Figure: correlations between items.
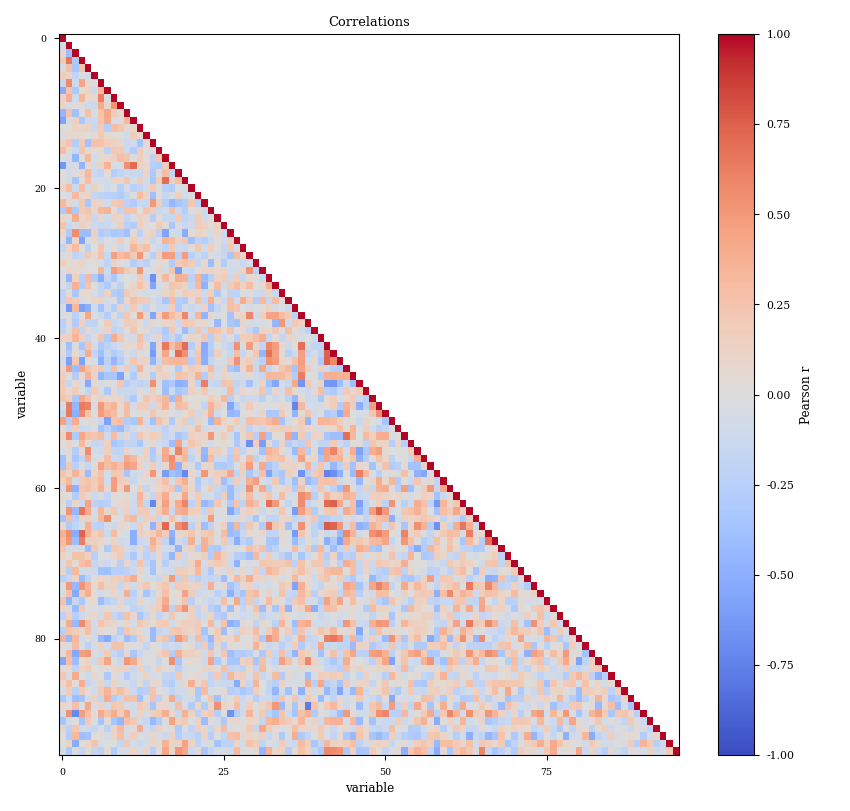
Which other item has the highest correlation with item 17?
11
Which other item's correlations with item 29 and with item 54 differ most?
31
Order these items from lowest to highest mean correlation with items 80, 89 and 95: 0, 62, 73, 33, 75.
73, 0, 75, 33, 62
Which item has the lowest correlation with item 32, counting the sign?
14
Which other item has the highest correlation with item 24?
89
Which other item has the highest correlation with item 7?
64
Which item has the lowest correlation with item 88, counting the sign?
51
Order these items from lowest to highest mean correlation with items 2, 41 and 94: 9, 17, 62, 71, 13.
9, 13, 17, 71, 62
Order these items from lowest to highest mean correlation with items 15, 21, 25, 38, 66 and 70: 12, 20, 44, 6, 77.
77, 6, 20, 12, 44
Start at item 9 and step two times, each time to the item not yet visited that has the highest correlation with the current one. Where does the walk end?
6
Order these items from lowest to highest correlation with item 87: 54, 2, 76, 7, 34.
2, 34, 76, 54, 7
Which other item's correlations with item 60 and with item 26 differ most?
90
